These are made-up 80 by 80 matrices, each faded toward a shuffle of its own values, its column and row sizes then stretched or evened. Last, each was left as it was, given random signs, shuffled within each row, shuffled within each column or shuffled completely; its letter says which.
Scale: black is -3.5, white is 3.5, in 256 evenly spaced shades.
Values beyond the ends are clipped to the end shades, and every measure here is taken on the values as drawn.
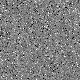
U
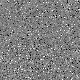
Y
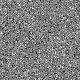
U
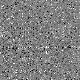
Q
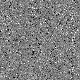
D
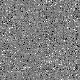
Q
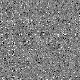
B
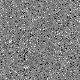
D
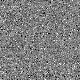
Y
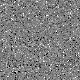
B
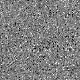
Q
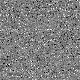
Y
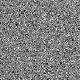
Q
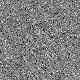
U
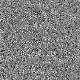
Q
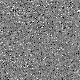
Y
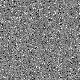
D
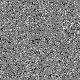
Y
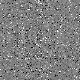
Q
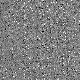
D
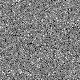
U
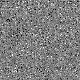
B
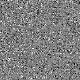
Q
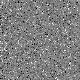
D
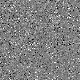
B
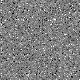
Q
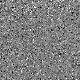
B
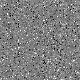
D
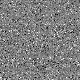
Y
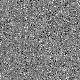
D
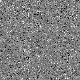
B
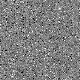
D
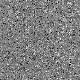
D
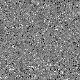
B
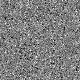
D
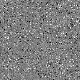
Q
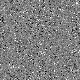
D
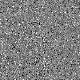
B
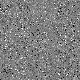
D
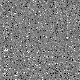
B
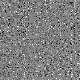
Q
